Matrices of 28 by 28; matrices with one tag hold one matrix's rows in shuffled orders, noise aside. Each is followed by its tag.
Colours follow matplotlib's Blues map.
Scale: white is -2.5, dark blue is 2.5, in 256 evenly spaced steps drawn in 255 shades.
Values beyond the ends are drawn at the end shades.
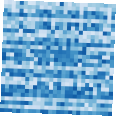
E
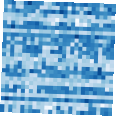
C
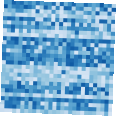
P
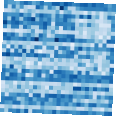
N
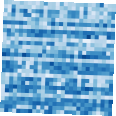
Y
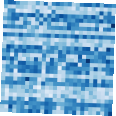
Y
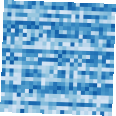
C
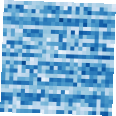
C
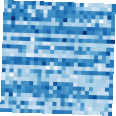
N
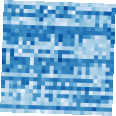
N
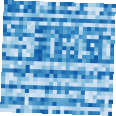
E
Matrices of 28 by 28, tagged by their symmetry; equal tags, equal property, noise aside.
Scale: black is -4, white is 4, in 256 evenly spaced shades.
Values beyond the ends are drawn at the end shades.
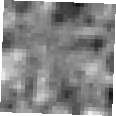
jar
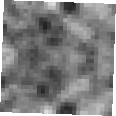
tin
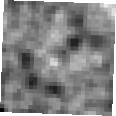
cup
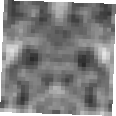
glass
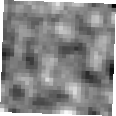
jar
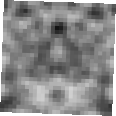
glass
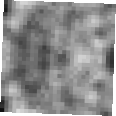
tin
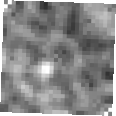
cup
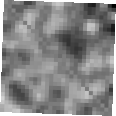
cup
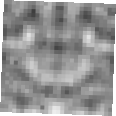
glass
